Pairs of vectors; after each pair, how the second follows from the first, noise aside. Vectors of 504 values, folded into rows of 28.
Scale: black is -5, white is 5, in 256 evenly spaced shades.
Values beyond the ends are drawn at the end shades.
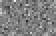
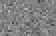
wrapped around, negated, shrunk.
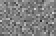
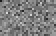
wrapped around, negated.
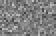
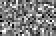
reversed, scaled up.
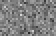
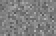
wrapped around, negated, shrunk.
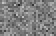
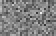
wrapped around, negated.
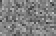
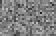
copied.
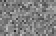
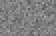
wrapped around, negated, shrunk.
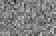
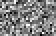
reversed, scaled up.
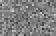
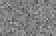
wrapped around, negated, shrunk.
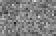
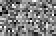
scaled up.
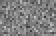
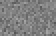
wrapped around, negated, shrunk.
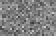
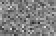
copied.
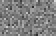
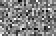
reversed, scaled up.
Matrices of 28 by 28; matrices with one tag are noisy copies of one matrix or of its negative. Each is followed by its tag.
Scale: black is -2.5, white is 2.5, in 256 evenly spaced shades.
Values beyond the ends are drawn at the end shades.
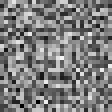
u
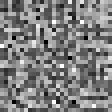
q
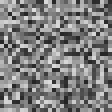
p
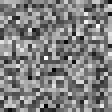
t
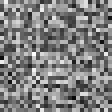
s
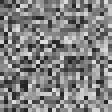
p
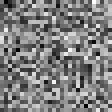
p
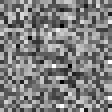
s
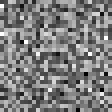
s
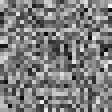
u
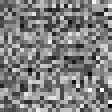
p
